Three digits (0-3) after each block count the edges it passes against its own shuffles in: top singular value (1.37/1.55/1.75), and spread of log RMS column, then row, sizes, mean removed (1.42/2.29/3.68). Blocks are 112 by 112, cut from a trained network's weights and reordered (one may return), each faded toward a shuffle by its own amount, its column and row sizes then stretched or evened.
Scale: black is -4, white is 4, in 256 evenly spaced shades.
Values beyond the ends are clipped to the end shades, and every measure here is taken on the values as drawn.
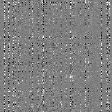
2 3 2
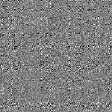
3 2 2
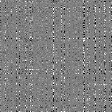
3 3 2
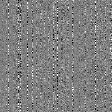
3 3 0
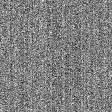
2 0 0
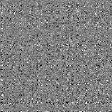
2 2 2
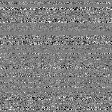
0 0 3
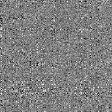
2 2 2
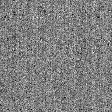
1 0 1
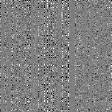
2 3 2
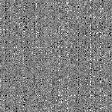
2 2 2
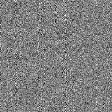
2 2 0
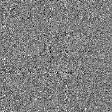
0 2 1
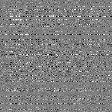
3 1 3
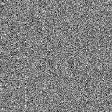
2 1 0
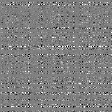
3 2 3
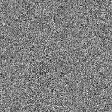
1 1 0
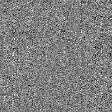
2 2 1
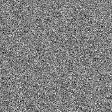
0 1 1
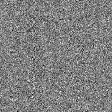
2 1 0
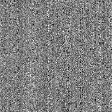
1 2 0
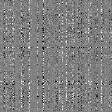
3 3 2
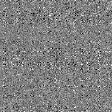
1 2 2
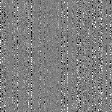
1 3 0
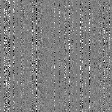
2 3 1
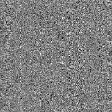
3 2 0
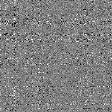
0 2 2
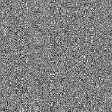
3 2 1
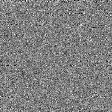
0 0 2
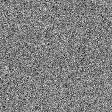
0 0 0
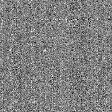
1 1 1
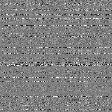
1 1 3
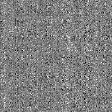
1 2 2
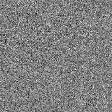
1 1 0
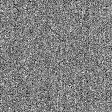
0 0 0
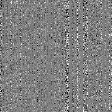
0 3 1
